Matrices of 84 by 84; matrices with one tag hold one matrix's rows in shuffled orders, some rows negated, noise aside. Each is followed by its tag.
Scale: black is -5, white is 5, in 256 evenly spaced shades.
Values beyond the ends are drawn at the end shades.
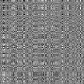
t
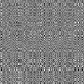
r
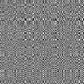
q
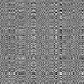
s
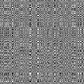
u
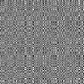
q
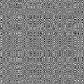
r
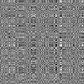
s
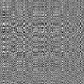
t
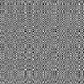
q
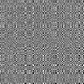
q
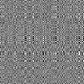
q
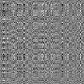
t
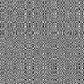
q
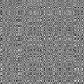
r
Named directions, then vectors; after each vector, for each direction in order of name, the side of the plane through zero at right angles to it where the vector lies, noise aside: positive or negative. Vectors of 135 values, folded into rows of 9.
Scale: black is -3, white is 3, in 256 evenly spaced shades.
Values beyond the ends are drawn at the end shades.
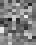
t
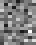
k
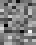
positive, positive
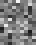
negative, negative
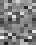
negative, positive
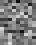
positive, positive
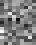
negative, positive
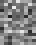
negative, negative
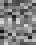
positive, negative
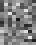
negative, positive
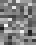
negative, negative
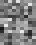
negative, negative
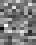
negative, negative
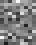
negative, positive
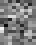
positive, positive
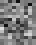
positive, positive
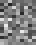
negative, negative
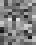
positive, negative
